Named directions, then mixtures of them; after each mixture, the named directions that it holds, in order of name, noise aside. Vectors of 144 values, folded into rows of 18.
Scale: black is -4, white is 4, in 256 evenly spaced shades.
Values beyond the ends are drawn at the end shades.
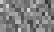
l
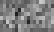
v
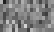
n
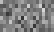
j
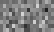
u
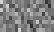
l.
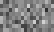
j, u.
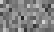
j, l, u.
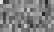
l, n.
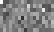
j, l, n.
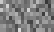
l.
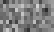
n, u.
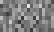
j.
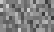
l.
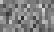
j.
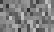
l.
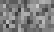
u, v.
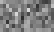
l, u, v.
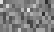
l, n.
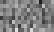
j, n, v.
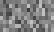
j, l.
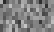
n.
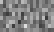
j, n, u.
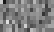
n.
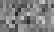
v.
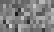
v.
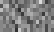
l, v.
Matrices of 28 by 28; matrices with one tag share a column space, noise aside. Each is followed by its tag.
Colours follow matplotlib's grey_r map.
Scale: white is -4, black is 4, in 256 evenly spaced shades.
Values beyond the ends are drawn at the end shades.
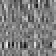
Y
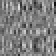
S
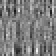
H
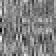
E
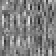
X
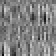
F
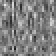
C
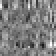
Y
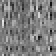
C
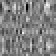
S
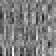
F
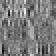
H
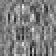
F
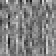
X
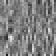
E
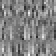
H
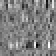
Y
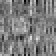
E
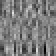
H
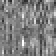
X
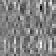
S
